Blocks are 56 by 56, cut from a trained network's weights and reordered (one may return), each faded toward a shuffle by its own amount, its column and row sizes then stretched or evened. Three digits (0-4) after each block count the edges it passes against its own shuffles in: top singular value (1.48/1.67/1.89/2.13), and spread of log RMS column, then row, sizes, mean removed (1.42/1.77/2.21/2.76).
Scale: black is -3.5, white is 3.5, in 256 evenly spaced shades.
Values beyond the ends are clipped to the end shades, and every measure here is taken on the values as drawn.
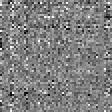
2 4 2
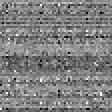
4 2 3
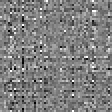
1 4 2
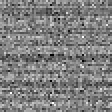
3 1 1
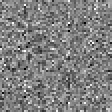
1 2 1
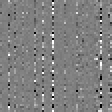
4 4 0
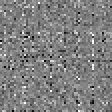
0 3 3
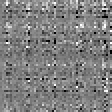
2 4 3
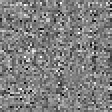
0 3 2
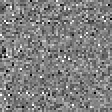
1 0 2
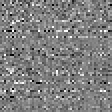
2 2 4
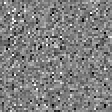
0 1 0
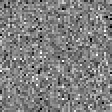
1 2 0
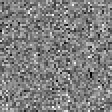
1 2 0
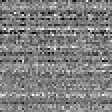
4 1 4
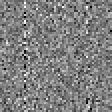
1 2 0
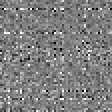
1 3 4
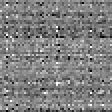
3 3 3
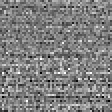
2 1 3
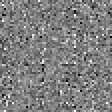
0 2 0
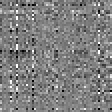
4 4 3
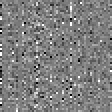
2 4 0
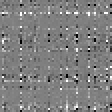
2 4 4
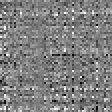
2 4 2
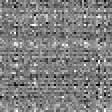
3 4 2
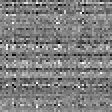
4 3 4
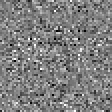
0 1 3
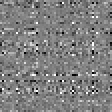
3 3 4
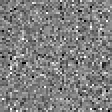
1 1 1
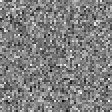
0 0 2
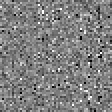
0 3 0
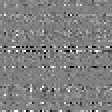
1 1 4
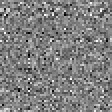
2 1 3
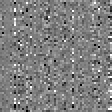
2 4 0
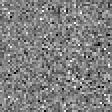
0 1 0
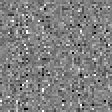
1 2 2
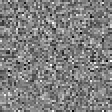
3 1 1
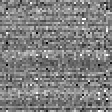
3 2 1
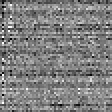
4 3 2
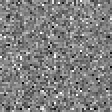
1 0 2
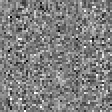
1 3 0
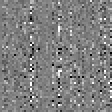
2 4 1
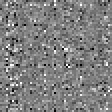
2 3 2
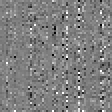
0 4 0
